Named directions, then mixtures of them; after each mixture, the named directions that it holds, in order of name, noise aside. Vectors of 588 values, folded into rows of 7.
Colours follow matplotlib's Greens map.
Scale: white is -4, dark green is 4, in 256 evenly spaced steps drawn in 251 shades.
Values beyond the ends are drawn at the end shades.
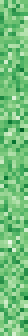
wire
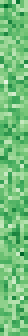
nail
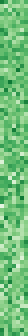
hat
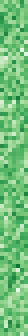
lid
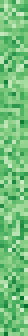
hat, nail, wire.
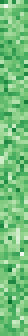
hat, nail.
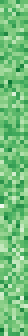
hat, nail.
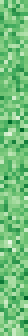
wire.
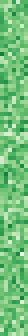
lid, nail, wire.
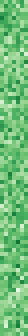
lid, nail.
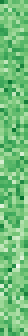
hat.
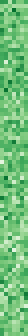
hat, wire.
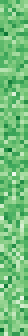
hat, nail.
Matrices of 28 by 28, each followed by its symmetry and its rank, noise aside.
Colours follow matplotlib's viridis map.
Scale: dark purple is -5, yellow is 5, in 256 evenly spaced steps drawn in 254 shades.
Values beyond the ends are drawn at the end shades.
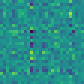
no symmetry, rank three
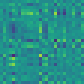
antisymmetric, rank two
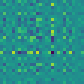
no symmetry, rank two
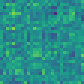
no symmetry, rank four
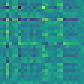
no symmetry, rank two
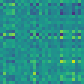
no symmetry, rank two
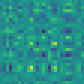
antisymmetric, rank two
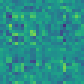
no symmetry, rank three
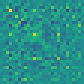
symmetric, rank four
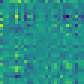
no symmetry, rank three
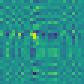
no symmetry, rank two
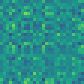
symmetric, rank two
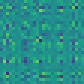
no symmetry, rank three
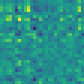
no symmetry, rank three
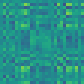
no symmetry, rank two
